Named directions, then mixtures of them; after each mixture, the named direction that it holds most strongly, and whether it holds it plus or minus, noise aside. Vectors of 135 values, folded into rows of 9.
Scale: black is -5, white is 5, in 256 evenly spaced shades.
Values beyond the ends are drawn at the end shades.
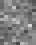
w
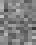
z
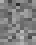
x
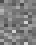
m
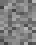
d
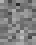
x, plus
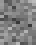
w, minus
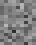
m, minus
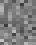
m, plus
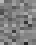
m, minus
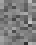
d, minus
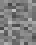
d, minus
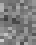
w, minus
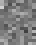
d, minus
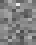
x, minus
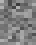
x, plus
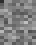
m, plus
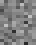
m, minus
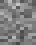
x, minus
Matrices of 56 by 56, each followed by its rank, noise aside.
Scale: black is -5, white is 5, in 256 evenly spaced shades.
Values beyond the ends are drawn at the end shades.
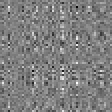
three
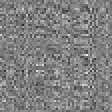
six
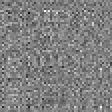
six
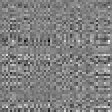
three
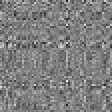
five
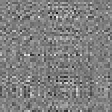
five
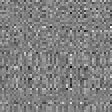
four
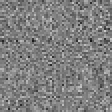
seven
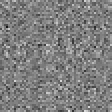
seven
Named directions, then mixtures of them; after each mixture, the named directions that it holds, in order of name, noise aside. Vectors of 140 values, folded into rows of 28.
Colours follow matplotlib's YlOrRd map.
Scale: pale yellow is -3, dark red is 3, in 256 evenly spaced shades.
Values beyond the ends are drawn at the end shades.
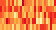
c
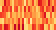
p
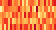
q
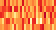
c, p.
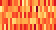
q.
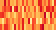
c, p.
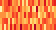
q.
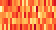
q.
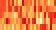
c.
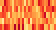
p.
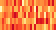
c, q.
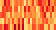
p.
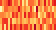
q.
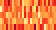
p, q.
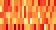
p, q.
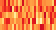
c, p.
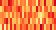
c, q.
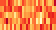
c, q.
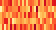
q.
